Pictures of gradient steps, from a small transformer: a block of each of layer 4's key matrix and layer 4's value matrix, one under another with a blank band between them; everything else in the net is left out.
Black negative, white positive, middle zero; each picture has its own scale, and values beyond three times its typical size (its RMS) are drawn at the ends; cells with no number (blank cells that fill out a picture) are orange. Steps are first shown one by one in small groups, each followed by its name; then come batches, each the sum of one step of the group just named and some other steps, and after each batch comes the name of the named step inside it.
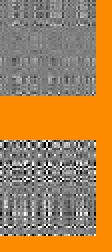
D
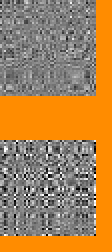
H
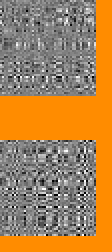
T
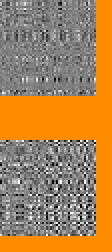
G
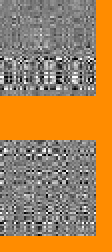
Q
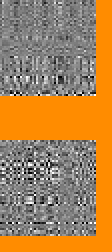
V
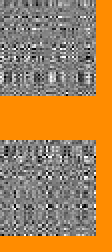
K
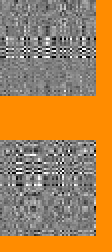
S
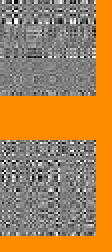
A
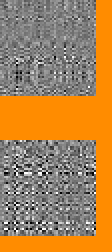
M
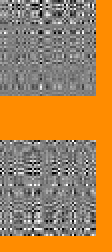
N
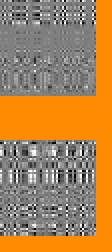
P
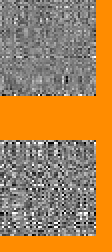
D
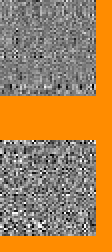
M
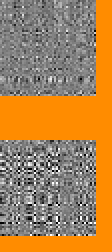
V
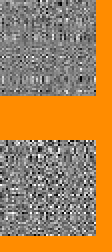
G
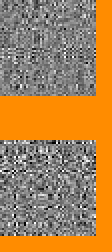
K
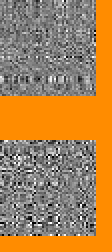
K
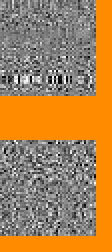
K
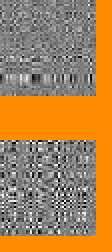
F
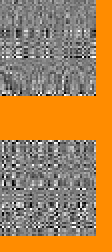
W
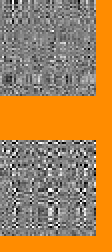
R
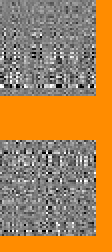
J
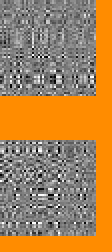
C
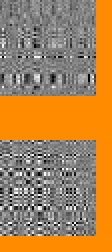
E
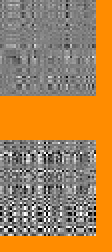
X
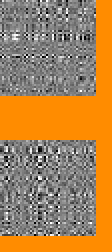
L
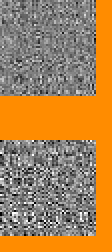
X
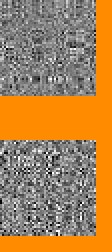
J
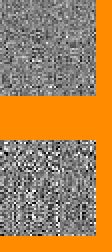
J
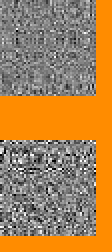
R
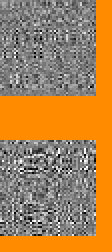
J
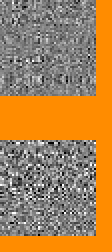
R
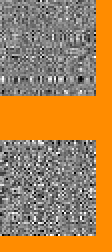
L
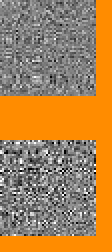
C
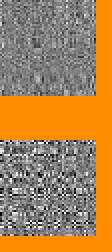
E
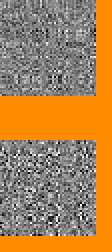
W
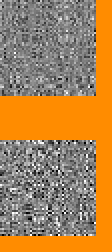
J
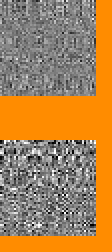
F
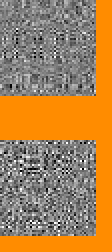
J
